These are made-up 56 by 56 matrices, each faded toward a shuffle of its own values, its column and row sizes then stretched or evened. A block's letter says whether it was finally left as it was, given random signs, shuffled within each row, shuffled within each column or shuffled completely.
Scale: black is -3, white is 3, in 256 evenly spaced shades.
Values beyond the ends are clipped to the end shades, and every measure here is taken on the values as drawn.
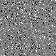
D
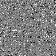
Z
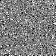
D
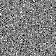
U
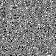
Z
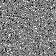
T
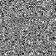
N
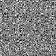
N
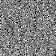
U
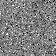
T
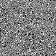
U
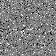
Z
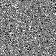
T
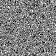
T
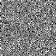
N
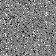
U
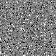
D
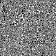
D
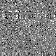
N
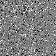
D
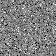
T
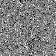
U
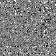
D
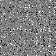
D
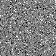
U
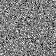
T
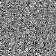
D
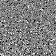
Z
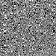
N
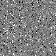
U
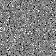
U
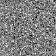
U
